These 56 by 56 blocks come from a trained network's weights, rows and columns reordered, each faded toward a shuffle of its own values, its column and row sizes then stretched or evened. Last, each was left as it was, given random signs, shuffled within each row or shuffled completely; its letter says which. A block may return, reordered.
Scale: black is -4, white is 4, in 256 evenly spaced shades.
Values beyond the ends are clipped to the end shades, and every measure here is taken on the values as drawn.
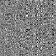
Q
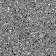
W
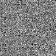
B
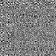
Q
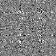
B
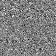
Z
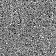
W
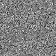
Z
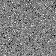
W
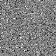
Z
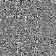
B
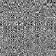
Q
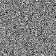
B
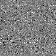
Z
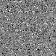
Z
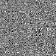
B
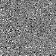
B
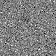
W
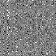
Q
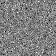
W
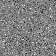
W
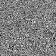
Z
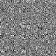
Q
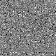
Z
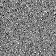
W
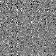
B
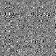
Q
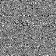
Z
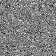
Z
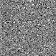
Z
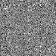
B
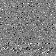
Z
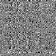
Q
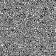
Z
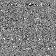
Z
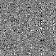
B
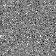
Z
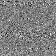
Z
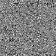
B
